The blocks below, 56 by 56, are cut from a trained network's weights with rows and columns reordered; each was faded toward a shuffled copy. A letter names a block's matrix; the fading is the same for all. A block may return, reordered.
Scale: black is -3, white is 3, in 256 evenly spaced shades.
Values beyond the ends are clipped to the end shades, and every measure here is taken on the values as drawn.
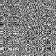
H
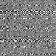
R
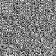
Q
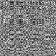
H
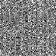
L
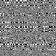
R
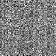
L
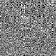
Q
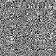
Q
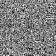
L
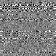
R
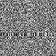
H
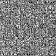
L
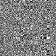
Q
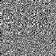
Q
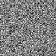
Q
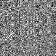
L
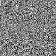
Q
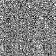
L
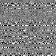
R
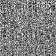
L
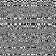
R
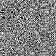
Q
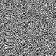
Q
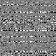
R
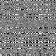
R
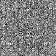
L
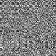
H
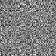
H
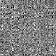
Q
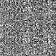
L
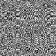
H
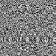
H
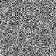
Q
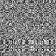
H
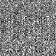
L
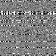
R
